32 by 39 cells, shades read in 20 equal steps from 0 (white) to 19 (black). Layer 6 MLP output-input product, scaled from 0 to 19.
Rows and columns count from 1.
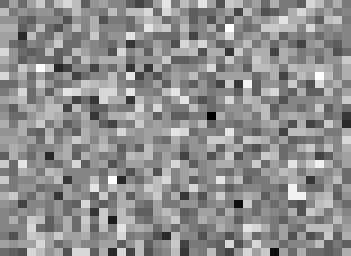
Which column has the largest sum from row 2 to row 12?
7
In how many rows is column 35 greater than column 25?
14
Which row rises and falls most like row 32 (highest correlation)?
30
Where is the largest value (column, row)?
24, 15
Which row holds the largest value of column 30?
2
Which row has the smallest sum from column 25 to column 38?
21
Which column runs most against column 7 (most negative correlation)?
33
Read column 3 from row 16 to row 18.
6 6 8
